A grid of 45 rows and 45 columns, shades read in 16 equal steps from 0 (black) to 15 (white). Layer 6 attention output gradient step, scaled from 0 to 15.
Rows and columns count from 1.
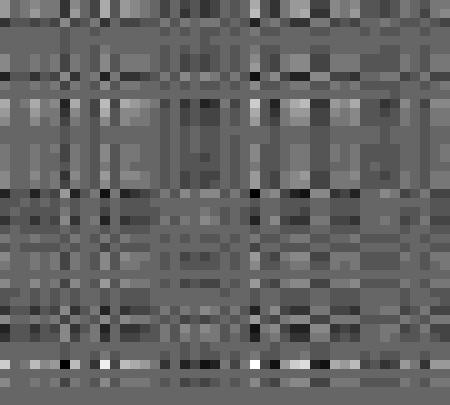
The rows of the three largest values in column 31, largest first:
41, 12, 2
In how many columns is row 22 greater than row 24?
15
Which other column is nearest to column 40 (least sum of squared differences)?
24
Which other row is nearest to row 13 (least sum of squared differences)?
1
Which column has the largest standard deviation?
26
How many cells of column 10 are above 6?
7
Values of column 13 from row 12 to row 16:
10 8 8 6 6
